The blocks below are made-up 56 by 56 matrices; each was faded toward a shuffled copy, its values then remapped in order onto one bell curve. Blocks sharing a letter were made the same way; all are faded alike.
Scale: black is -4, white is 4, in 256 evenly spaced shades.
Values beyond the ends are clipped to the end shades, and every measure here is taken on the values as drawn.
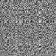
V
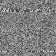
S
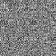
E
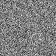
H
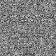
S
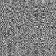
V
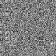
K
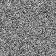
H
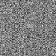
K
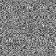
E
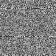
S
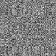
V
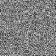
K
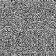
K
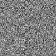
V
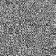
K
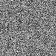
H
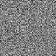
V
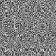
E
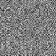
V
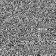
S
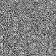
K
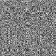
V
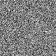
H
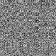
V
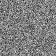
H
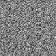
K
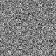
V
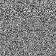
S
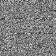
S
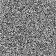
H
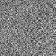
E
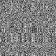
E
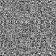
E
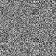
E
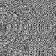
E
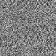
K
